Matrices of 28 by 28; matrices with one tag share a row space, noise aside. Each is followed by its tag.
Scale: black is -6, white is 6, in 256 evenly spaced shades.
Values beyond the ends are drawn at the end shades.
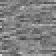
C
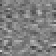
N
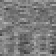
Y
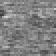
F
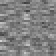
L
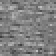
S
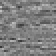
C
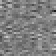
N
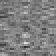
L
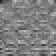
Y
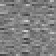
L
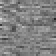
C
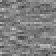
C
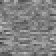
Y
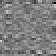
N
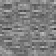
Y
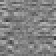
F
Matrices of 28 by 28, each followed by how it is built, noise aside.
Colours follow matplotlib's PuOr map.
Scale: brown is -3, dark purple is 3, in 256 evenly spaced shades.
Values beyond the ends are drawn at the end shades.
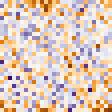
smooth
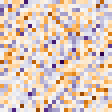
Hankel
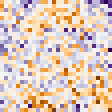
smooth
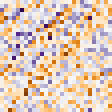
Hankel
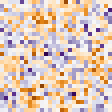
smooth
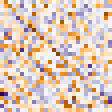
Toeplitz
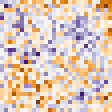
smooth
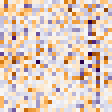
low rank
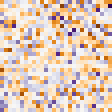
Toeplitz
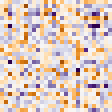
low rank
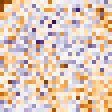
smooth
